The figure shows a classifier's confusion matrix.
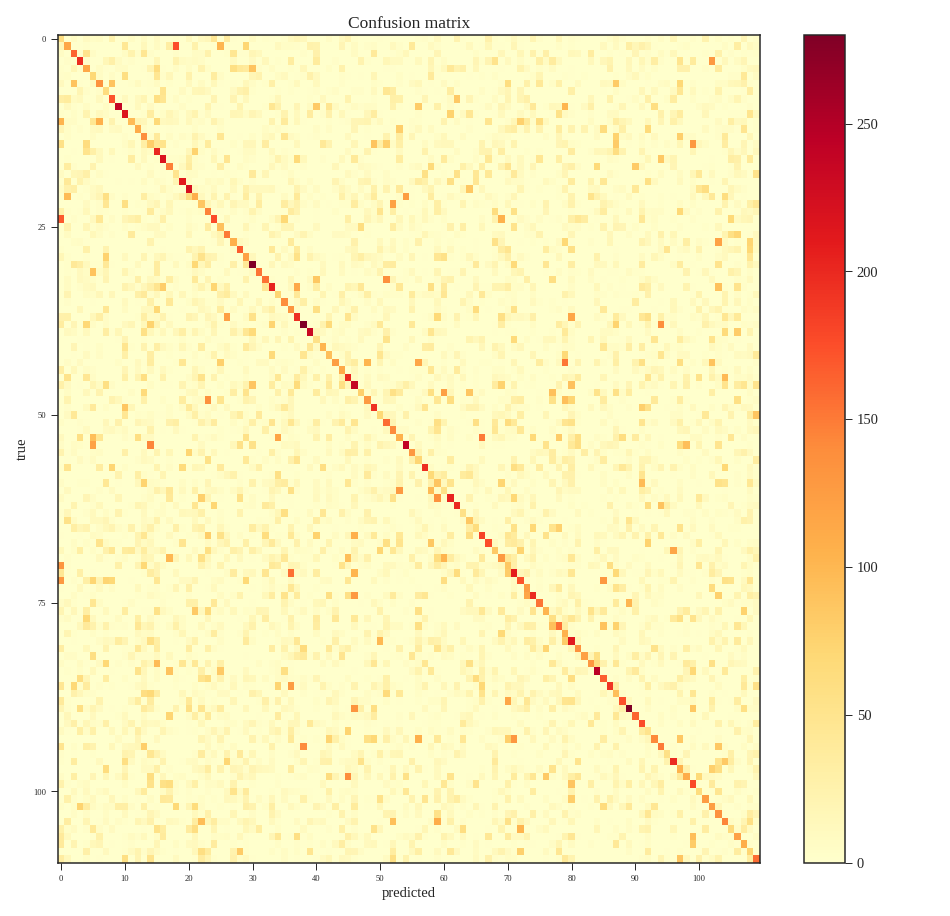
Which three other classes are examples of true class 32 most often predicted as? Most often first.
51, 40, 77
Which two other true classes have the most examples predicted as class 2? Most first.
6, 86
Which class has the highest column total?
80
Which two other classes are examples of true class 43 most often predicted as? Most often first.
79, 56
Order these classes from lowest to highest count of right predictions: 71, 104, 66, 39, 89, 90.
104, 90, 66, 71, 39, 89
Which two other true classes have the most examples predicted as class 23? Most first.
48, 66
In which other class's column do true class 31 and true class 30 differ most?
5
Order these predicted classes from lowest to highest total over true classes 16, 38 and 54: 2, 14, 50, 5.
2, 50, 5, 14
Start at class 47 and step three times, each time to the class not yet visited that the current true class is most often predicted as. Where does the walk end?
66
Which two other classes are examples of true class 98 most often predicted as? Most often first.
45, 76
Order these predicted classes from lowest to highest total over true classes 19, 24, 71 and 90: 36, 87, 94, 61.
94, 61, 87, 36
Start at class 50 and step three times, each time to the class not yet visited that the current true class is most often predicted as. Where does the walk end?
102
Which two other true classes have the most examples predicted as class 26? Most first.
37, 96
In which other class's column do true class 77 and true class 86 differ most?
36
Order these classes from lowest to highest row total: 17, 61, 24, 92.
92, 17, 61, 24
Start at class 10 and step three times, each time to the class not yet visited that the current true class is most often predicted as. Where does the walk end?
91
